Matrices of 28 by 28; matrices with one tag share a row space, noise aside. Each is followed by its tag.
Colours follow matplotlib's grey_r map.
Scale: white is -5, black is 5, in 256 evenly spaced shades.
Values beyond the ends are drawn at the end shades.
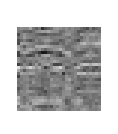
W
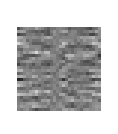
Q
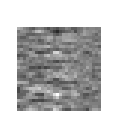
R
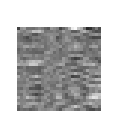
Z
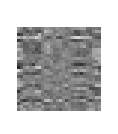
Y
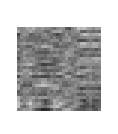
W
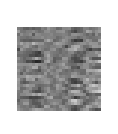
Z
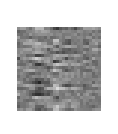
R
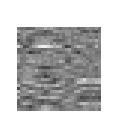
W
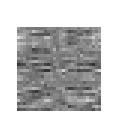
Q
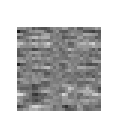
Q
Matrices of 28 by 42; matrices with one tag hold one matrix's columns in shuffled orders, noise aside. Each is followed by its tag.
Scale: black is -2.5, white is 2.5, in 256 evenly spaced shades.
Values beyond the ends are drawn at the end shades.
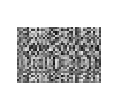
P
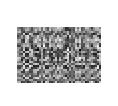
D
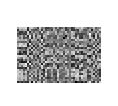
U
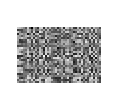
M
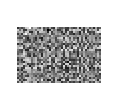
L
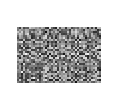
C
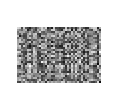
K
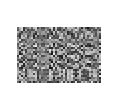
U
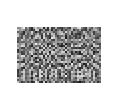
U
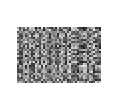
K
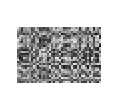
D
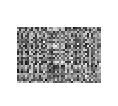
K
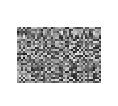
C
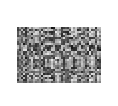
P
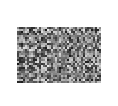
L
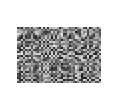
C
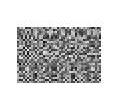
C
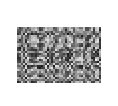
D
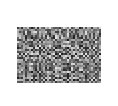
C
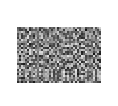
U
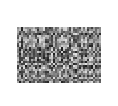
D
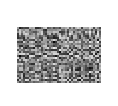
C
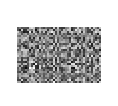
L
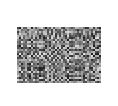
C
